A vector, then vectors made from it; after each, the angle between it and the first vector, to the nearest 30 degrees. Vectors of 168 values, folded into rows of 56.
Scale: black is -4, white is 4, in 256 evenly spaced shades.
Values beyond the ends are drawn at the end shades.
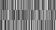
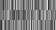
30 degrees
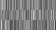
120 degrees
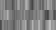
90 degrees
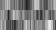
120 degrees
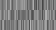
60 degrees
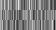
90 degrees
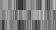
120 degrees
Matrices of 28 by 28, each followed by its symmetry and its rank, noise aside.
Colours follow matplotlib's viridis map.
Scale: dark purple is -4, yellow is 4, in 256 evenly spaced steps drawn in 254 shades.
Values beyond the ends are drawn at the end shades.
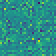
no symmetry, rank seven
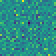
no symmetry, rank six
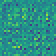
symmetric, rank five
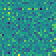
no symmetry, rank six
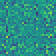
no symmetry, rank six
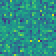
no symmetry, rank seven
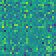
symmetric, rank six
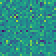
no symmetry, rank five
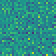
no symmetry, rank five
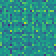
antisymmetric, rank six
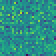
no symmetry, rank seven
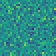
no symmetry, rank seven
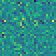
no symmetry, rank seven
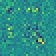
symmetric, rank five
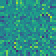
antisymmetric, rank six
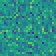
symmetric, rank seven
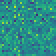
no symmetry, rank six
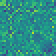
symmetric, rank six
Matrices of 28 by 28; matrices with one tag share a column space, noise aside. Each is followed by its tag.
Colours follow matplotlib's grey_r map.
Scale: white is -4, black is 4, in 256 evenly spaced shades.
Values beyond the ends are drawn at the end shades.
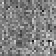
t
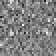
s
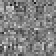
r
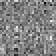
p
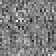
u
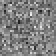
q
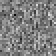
q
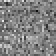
p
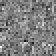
r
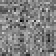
u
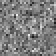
q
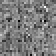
u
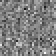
t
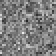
q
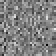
r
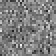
p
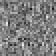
r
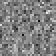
p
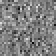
r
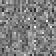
u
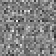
p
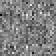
q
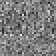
q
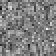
r
